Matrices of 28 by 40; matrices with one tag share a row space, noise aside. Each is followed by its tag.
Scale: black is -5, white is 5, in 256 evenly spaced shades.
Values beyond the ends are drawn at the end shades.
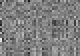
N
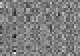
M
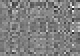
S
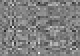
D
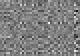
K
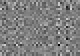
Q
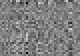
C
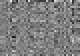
S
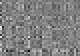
N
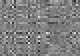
D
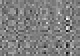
Q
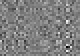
Q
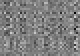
K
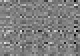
K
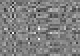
D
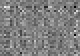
K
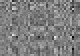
S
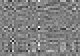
D
